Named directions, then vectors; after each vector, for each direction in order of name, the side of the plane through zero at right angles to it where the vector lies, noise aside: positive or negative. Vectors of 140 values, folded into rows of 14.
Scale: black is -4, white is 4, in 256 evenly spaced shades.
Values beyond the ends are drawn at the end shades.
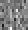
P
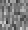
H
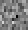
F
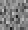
positive, negative, negative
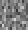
negative, positive, negative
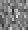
negative, negative, positive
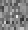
negative, positive, positive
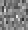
negative, positive, positive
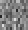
negative, negative, negative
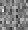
positive, negative, negative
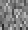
negative, negative, positive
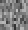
positive, positive, positive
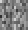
negative, negative, negative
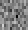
positive, positive, negative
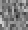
positive, positive, negative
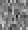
positive, positive, negative
